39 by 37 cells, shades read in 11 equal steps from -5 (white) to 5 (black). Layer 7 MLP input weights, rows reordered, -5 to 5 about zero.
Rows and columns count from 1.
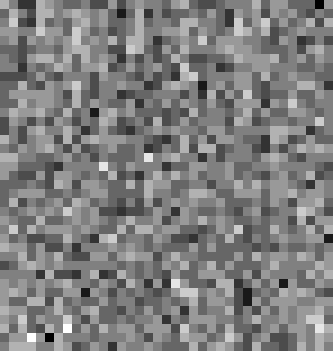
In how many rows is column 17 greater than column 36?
19
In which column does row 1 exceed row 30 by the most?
36
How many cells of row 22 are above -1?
20
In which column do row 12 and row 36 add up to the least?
3
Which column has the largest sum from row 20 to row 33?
28
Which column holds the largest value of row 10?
23
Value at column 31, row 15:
-2
